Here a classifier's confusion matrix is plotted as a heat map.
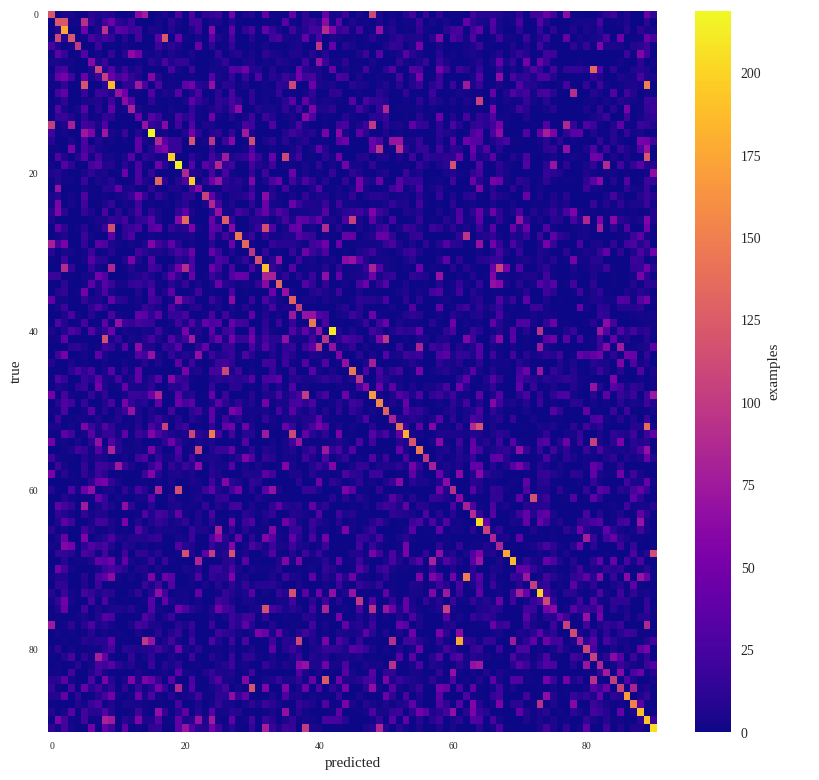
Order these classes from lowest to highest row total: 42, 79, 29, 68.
42, 29, 68, 79
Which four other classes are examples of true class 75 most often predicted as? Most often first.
32, 59, 48, 41
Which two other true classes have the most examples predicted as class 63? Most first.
52, 82
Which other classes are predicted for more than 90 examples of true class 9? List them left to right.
5, 36, 89
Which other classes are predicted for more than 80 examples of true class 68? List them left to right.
20, 24, 27, 90
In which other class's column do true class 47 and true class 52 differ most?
89
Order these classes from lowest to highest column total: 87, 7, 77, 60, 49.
77, 87, 60, 49, 7
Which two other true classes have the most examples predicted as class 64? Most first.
52, 11
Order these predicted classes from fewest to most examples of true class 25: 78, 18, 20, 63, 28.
18, 63, 28, 20, 78
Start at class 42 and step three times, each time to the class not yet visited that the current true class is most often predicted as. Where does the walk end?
36
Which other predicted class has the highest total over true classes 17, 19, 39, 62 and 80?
60
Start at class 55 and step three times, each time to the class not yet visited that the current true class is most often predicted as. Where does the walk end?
2
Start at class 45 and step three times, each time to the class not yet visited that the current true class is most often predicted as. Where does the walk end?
90
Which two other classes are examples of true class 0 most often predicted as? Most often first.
48, 14
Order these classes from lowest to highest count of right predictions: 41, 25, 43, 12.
43, 25, 12, 41
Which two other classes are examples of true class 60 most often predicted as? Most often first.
19, 16
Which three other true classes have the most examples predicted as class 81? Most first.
7, 54, 84
